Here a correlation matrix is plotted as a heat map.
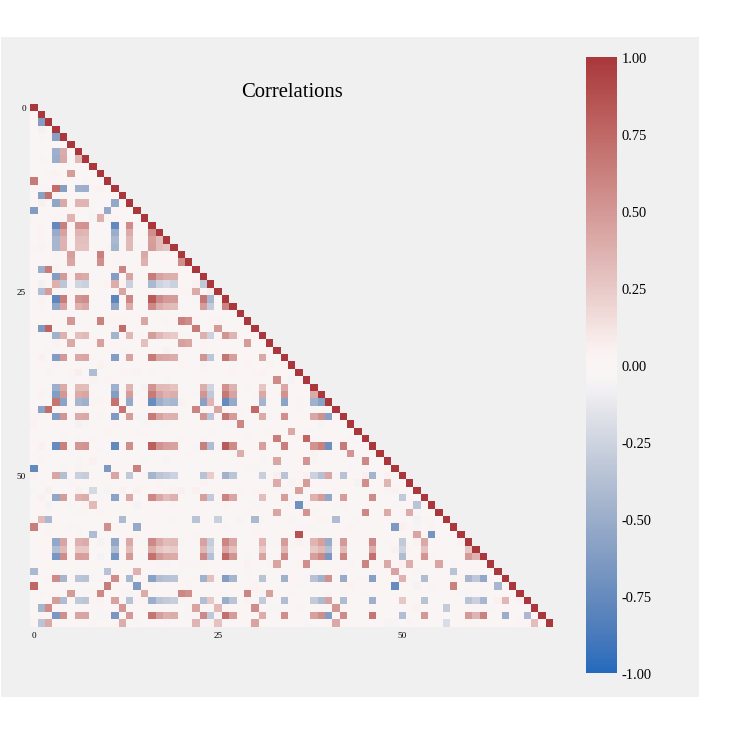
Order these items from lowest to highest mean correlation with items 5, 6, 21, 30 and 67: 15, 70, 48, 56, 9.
56, 48, 70, 15, 9
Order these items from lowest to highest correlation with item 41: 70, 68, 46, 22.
46, 70, 68, 22
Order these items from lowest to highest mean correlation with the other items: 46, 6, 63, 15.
63, 15, 6, 46
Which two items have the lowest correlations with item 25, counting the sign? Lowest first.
1, 56
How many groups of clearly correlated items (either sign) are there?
8
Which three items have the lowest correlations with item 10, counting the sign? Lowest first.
49, 14, 63
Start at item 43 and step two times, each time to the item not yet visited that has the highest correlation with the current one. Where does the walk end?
47
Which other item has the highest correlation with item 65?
0
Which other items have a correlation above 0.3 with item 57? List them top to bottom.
0, 10, 65
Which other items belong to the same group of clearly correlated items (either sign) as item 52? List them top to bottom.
8, 36, 54, 58
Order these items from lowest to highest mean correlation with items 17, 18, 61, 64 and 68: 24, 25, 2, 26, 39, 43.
24, 43, 25, 2, 39, 26
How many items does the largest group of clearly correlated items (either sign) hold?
29
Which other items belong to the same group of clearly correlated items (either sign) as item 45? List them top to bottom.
33, 37, 48, 51, 55, 62
